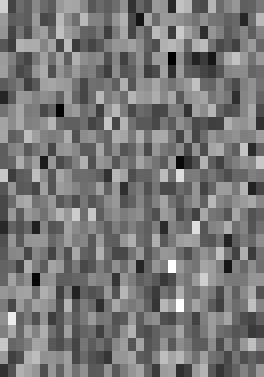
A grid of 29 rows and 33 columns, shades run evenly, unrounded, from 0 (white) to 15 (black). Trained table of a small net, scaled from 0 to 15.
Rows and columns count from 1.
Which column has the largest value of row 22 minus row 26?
5
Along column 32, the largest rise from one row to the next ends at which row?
25
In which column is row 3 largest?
26
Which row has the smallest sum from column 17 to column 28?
8
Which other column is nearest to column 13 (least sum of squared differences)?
28
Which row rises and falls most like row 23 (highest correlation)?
10
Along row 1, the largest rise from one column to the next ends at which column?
2
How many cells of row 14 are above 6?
26
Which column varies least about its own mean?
19
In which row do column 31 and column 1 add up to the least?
27
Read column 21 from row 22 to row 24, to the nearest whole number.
12 8 4
